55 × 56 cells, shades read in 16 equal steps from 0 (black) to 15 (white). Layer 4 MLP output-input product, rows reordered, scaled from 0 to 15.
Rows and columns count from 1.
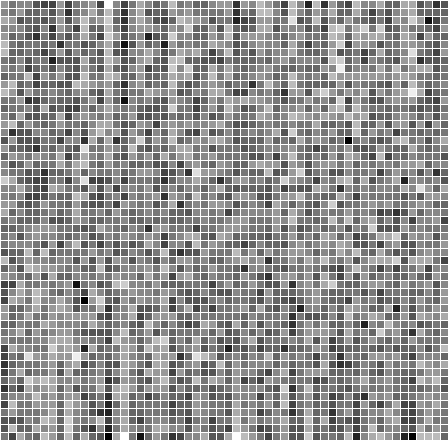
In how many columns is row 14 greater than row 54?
24
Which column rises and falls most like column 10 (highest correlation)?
25
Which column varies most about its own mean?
14
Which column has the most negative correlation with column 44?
18
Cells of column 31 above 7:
19
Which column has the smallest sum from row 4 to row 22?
16
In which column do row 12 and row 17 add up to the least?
36
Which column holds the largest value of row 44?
7
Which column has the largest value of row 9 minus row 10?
43
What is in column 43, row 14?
11
